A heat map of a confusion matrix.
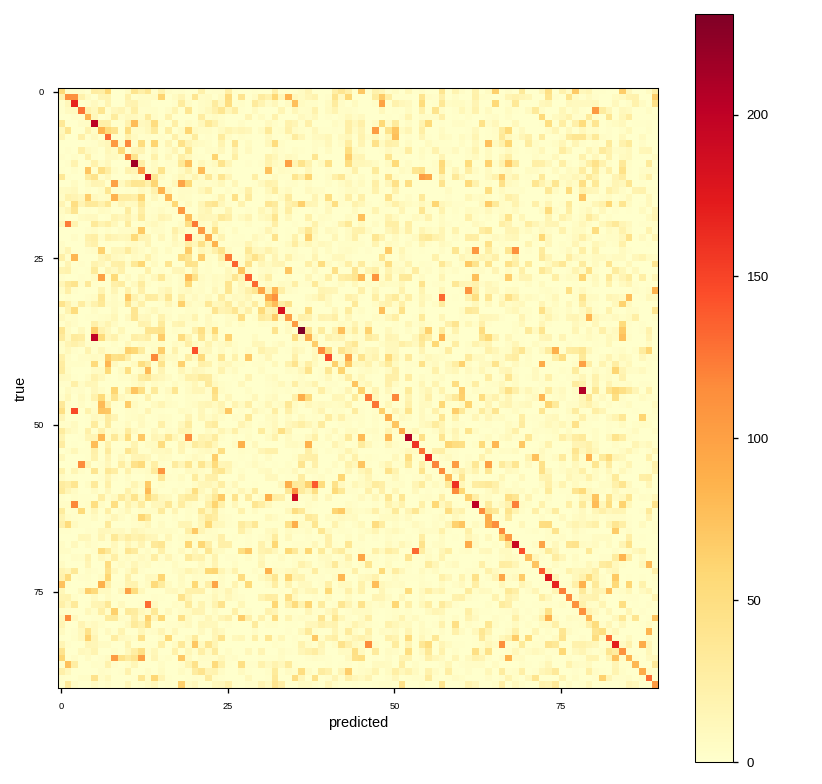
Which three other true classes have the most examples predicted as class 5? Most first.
37, 53, 36
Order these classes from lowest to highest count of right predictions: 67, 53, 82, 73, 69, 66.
67, 66, 82, 69, 53, 73
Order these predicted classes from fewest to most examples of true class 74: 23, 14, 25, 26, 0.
25, 26, 14, 0, 23
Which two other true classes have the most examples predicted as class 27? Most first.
53, 79
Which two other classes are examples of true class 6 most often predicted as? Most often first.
47, 50
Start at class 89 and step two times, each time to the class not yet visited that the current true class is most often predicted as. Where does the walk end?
73
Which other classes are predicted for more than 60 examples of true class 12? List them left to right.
4, 21, 31
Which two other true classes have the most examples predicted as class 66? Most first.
83, 73
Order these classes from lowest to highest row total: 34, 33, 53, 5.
34, 33, 5, 53
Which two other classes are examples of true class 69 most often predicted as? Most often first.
53, 28
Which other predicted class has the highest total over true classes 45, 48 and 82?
78
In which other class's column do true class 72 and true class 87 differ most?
31
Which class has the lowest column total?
86
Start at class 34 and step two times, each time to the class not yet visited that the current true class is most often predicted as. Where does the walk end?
1
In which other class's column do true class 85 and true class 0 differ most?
8
